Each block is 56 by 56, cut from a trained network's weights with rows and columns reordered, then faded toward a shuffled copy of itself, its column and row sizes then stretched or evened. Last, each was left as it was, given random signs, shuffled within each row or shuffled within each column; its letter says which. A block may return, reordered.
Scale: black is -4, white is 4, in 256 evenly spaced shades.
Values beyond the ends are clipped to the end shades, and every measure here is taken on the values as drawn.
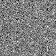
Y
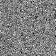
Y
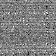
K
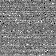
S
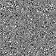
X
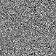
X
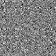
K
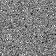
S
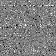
S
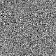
X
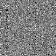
X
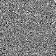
X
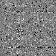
K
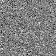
Y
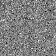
S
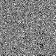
X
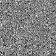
X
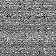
K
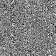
Y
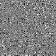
X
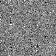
X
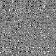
K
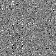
X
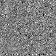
X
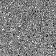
Y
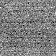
S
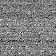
S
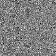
K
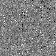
Y
